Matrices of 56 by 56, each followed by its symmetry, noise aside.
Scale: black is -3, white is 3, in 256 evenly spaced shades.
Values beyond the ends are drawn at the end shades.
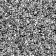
antisymmetric.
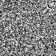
symmetric across the other diagonal.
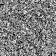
symmetric across the other diagonal.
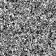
no symmetry.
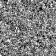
antisymmetric.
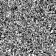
antisymmetric.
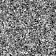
antisymmetric.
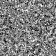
antisymmetric.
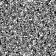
same after a half turn.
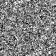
same after a half turn.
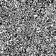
antisymmetric.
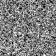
no symmetry.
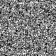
same after a half turn.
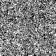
antisymmetric.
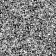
same after a half turn.
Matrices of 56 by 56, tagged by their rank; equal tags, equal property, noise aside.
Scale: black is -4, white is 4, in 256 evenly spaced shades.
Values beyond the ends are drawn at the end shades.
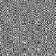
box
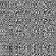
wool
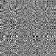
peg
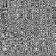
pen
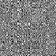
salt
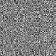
salt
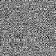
pen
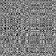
peg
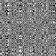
box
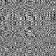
peg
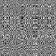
peg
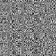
pen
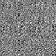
salt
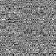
wool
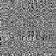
wool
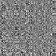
pen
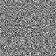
salt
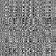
box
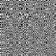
peg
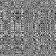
peg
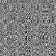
wool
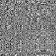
salt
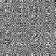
pen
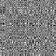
wool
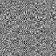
pen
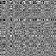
box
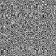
salt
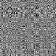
wool
